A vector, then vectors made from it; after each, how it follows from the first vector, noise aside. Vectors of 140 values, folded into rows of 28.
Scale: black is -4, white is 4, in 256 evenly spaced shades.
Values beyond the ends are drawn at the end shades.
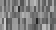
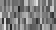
copied.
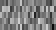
wrapped around.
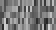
sign-scrambled.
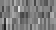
negated, partly zeroed.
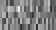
reversed, negated.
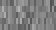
reversed, negated, shrunk.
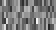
sign-scrambled.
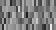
sign-scrambled.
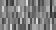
reversed, negated.
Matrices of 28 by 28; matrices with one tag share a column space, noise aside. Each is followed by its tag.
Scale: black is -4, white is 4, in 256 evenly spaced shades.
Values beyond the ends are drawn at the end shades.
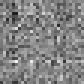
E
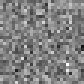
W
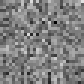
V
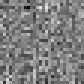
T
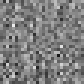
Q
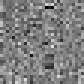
T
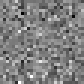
E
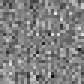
V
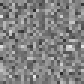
W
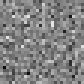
W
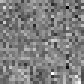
T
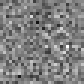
W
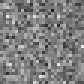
W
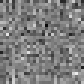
V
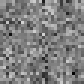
V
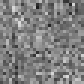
Q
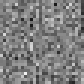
T
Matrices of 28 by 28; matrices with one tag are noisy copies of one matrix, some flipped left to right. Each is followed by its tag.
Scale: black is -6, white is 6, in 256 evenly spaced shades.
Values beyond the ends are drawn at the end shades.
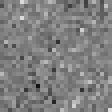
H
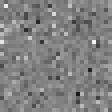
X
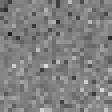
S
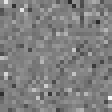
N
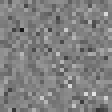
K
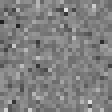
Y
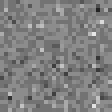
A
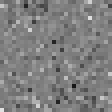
H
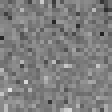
S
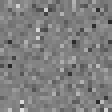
Y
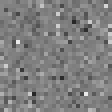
X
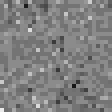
H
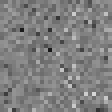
K
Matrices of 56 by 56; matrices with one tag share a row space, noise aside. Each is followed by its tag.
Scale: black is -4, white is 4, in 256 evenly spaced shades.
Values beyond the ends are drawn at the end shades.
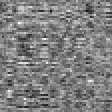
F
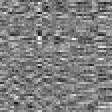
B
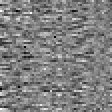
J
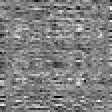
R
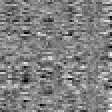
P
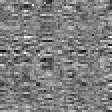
P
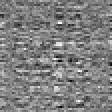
R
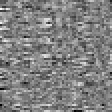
J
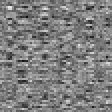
F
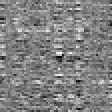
R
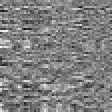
J
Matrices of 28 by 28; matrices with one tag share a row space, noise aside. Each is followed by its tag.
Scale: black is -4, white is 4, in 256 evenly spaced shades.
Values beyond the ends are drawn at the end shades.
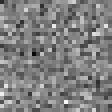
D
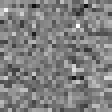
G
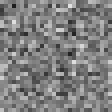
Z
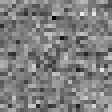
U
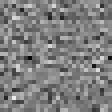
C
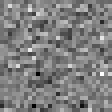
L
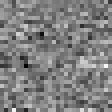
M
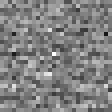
U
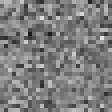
M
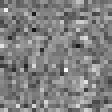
G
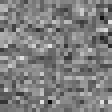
M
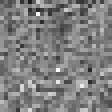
L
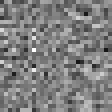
G
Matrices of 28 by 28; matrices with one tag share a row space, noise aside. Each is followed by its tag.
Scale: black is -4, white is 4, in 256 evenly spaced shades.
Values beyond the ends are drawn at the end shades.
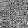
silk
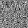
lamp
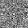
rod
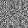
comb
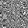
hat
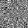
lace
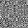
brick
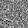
lace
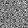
lamp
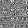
silk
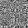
silk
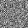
comb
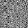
lace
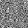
brick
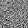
lace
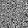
rod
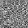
lace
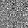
rod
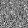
comb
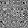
hat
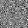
comb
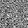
brick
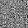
silk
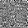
silk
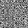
lamp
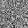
rod
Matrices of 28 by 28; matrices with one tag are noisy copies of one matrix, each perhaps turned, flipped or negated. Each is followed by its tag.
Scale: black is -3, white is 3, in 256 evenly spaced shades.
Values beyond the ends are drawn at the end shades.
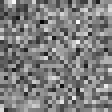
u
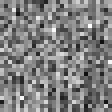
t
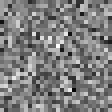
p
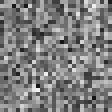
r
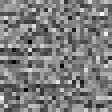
t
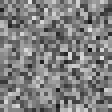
p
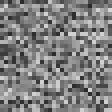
r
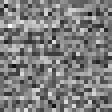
t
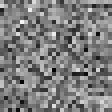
u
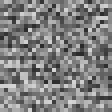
t
